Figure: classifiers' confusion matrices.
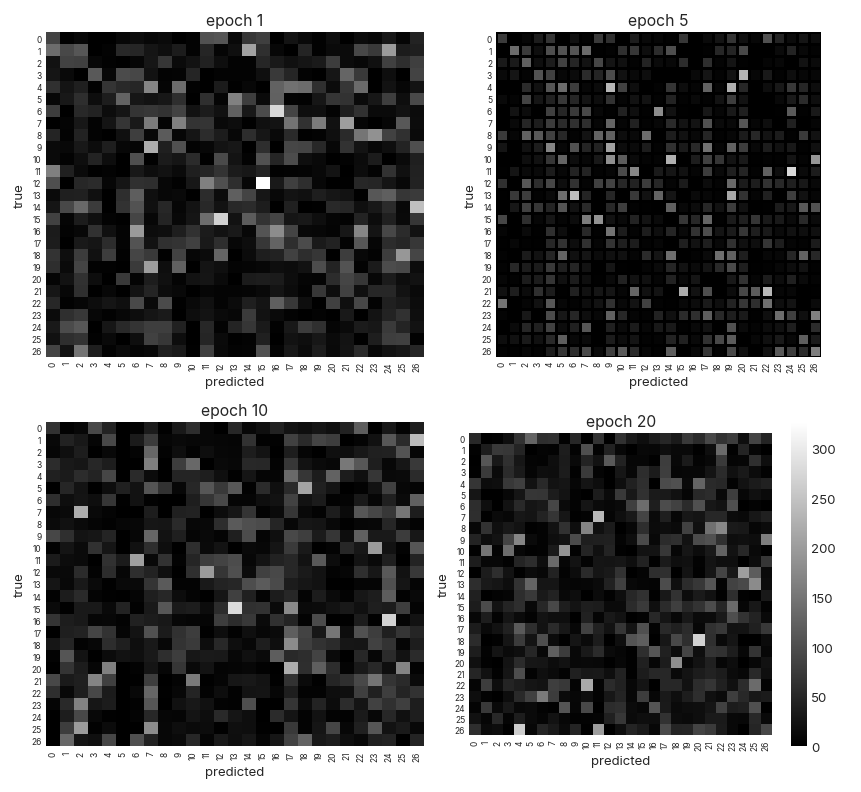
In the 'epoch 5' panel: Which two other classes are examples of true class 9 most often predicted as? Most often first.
4, 17
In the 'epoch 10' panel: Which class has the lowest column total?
5
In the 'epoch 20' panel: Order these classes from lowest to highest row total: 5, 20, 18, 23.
20, 5, 23, 18
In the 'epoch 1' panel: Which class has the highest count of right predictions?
16
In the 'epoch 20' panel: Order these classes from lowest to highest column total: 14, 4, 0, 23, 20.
14, 0, 23, 20, 4
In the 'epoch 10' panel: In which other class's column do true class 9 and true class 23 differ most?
2
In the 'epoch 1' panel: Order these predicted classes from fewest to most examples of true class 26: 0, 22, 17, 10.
10, 17, 22, 0
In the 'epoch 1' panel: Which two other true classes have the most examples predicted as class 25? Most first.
18, 7
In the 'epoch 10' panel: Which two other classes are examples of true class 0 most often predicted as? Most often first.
22, 3
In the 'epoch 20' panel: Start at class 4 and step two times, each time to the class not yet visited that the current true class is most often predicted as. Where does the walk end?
18
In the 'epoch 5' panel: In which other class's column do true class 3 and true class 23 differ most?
20
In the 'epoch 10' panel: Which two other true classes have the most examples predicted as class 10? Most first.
21, 3
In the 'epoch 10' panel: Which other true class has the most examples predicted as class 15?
13
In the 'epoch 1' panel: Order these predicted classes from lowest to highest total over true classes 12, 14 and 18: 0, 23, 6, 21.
23, 21, 0, 6
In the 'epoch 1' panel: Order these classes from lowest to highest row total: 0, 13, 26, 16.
0, 26, 13, 16
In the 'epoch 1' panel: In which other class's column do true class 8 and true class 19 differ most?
7
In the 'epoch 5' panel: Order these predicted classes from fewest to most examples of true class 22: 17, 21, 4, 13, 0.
13, 17, 21, 4, 0
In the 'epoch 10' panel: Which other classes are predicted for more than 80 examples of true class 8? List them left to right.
13, 14, 15
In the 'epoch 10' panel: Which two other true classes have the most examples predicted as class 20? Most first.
17, 4
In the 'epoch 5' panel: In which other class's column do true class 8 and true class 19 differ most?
12
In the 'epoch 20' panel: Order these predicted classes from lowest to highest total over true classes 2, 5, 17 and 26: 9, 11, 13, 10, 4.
9, 10, 13, 11, 4
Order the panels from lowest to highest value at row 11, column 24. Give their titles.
epoch 20, epoch 10, epoch 1, epoch 5
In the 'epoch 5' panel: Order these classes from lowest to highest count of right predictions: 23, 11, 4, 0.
0, 4, 23, 11
